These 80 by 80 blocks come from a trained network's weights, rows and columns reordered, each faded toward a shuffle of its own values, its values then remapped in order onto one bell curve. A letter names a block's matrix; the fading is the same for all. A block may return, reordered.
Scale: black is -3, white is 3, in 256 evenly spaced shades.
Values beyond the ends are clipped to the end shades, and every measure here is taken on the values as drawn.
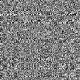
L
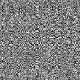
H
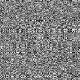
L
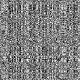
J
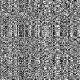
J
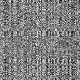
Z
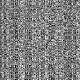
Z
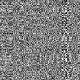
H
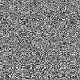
L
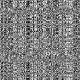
J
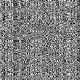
Z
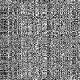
J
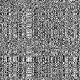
J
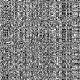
J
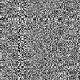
H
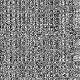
Z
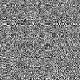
L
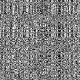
Z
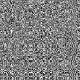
H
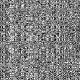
Z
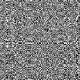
H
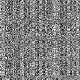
Z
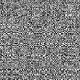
L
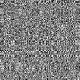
L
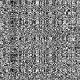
Z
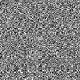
L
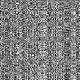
J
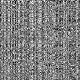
J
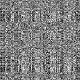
J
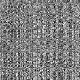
Z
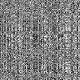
Z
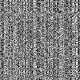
J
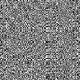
H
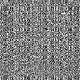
J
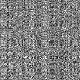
J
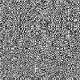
L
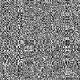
H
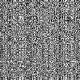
Z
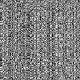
J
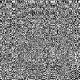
H
